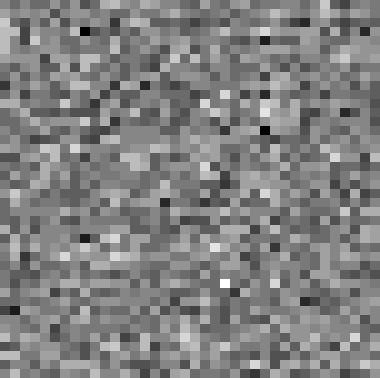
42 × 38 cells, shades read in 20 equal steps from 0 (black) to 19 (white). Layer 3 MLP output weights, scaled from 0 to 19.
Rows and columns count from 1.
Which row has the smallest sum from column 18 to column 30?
3
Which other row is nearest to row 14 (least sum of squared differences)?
10
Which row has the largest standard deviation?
4
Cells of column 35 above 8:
29
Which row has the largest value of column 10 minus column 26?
42
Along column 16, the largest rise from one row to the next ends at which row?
9
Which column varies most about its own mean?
27
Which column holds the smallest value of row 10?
15
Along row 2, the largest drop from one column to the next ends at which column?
6
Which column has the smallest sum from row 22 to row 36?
32
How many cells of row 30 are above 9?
20
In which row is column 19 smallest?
25
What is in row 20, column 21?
14
